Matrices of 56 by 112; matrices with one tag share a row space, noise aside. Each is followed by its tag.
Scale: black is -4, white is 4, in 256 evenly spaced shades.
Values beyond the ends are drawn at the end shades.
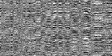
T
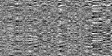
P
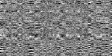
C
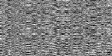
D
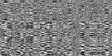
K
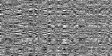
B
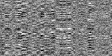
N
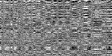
T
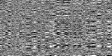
D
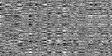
B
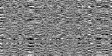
C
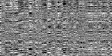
B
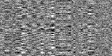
N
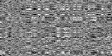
D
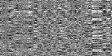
P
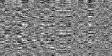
N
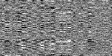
N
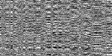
T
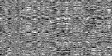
D
